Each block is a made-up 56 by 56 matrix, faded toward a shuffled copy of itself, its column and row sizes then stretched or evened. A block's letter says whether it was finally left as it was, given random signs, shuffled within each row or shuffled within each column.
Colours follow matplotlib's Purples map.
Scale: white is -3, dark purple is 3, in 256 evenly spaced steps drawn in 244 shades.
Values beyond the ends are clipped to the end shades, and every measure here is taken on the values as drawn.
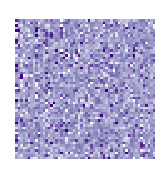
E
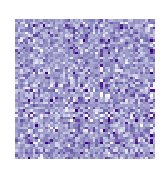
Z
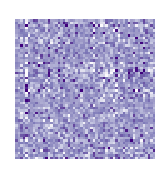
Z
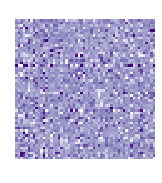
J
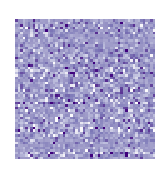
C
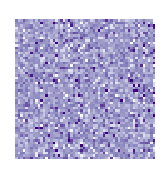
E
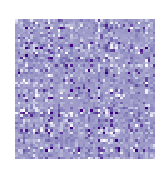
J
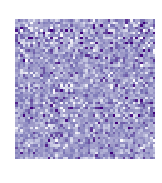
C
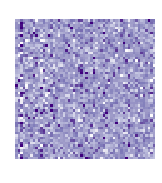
E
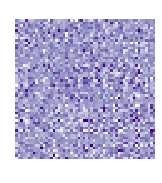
Z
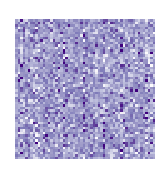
E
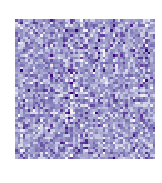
E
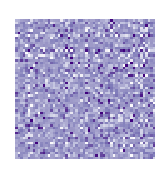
Z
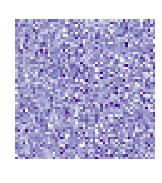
E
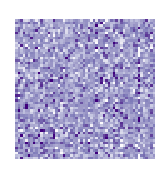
E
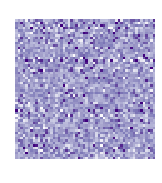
C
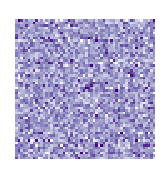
C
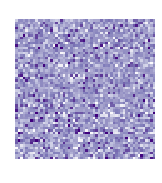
C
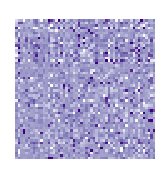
Z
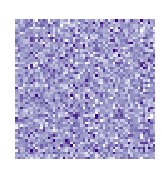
E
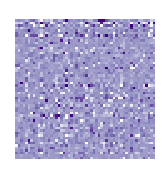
Z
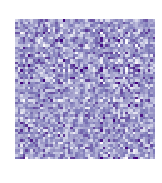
Z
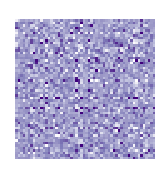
Z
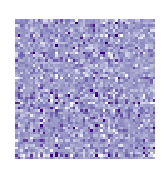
Z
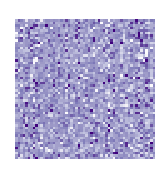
E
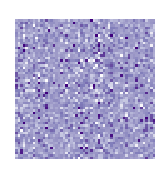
E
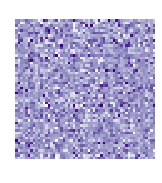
J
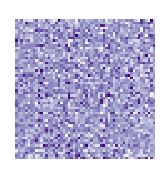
J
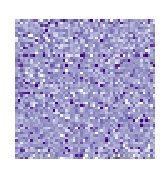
C
